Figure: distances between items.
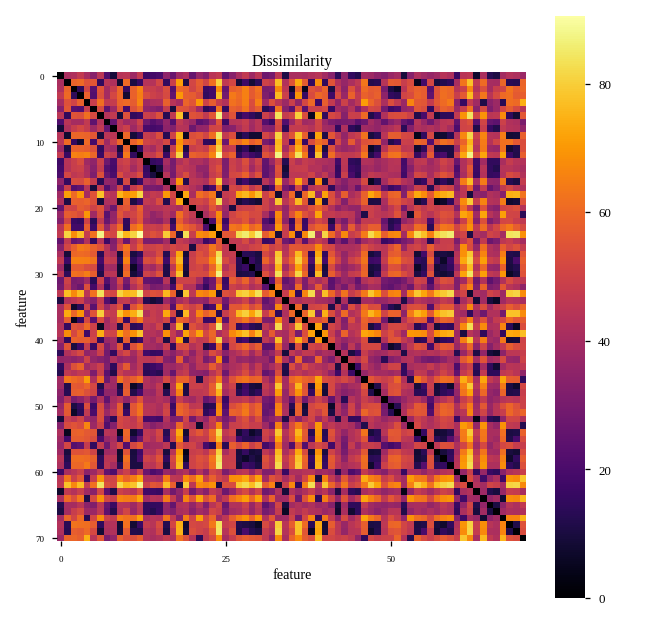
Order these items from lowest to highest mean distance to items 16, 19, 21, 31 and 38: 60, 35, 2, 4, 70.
60, 70, 35, 2, 4
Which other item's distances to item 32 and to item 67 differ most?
64
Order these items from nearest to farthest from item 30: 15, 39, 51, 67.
15, 51, 67, 39
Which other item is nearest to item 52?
63
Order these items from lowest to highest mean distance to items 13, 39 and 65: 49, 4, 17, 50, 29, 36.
4, 17, 36, 49, 50, 29
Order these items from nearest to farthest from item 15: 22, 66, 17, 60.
66, 60, 17, 22
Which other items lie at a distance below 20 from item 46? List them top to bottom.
21, 53, 70
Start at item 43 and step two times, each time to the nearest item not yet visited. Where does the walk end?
25
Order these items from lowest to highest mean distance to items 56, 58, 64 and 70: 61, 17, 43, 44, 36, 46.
17, 43, 44, 46, 61, 36
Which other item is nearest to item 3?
10
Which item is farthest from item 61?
70
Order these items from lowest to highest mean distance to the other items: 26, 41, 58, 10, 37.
41, 58, 37, 10, 26
